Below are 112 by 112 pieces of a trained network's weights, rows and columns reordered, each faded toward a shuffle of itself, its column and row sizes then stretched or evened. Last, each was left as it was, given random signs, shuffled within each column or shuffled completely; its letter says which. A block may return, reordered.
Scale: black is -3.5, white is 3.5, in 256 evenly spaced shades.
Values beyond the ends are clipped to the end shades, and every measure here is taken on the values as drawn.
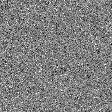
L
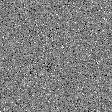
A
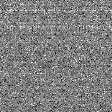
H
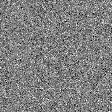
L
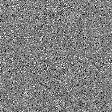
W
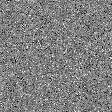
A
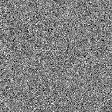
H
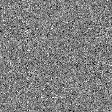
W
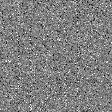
L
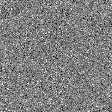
L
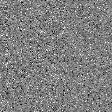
L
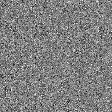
L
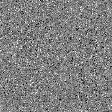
L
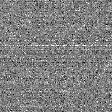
H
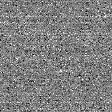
H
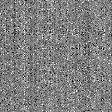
H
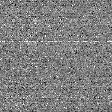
H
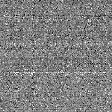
H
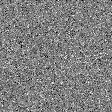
A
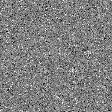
L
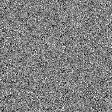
W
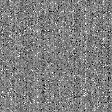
H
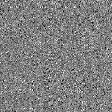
H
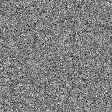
A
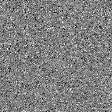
W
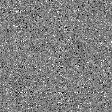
W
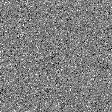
L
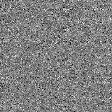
H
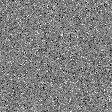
A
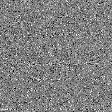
W
